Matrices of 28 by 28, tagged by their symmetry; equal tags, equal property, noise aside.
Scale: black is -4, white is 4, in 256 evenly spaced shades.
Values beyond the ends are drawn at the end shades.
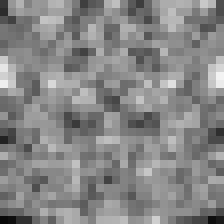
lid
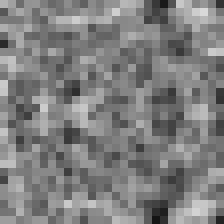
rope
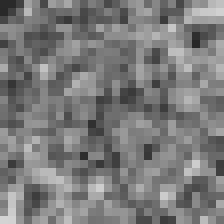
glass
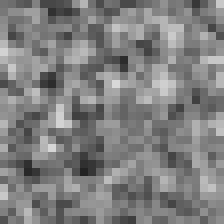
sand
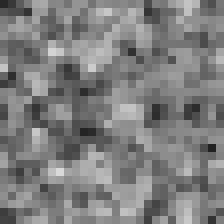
rope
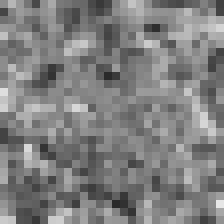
sand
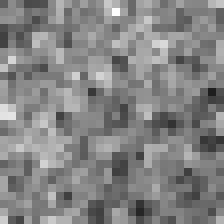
glass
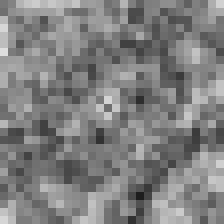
glass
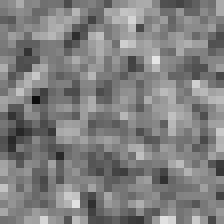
sand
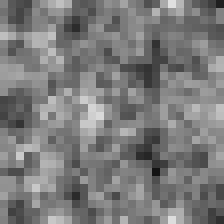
rope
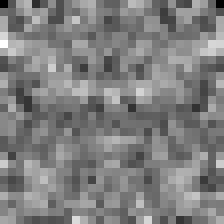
lid
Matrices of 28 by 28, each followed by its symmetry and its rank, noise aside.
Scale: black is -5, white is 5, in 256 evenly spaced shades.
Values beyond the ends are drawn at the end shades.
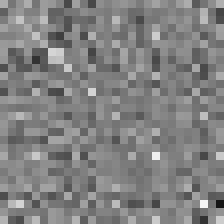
symmetric, rank three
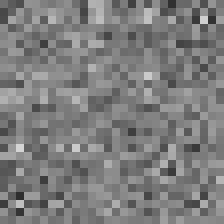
symmetric, rank five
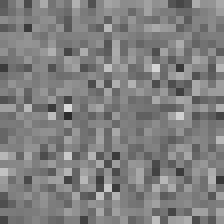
no symmetry, rank four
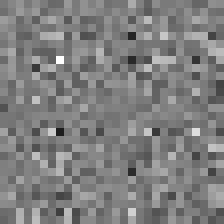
no symmetry, rank three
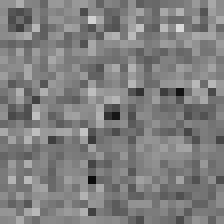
symmetric, rank four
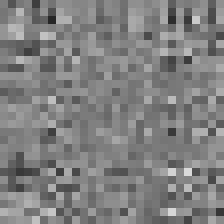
no symmetry, rank three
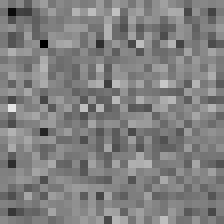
no symmetry, rank four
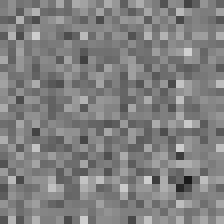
symmetric, rank four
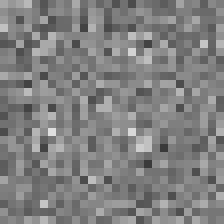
symmetric, rank five
